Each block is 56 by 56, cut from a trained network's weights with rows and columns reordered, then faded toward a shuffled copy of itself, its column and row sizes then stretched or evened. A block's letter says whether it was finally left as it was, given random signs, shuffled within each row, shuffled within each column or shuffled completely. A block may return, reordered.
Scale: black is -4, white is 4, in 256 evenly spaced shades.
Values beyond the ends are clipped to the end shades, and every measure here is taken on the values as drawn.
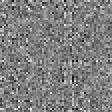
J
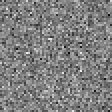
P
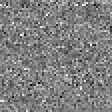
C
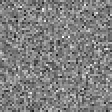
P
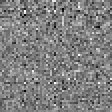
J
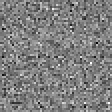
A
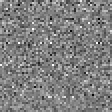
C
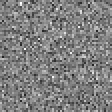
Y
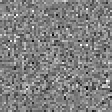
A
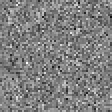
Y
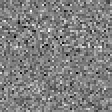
C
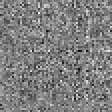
J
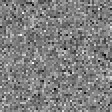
P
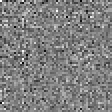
A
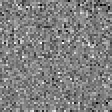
C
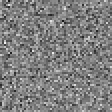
P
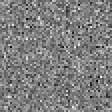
A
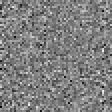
Y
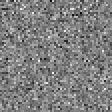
C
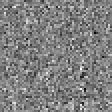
A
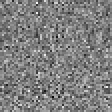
J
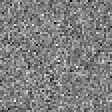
P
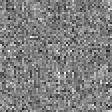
J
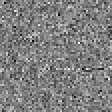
C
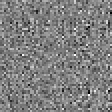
J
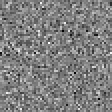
C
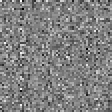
A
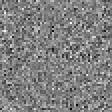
A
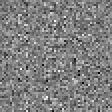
Y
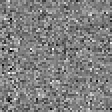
A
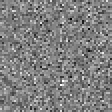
Y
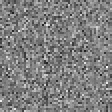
Y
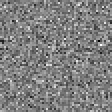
C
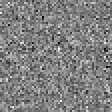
A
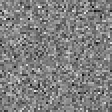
C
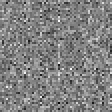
A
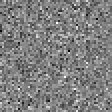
Y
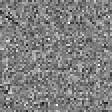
A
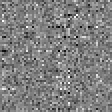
A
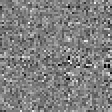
A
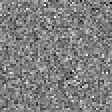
C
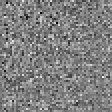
A
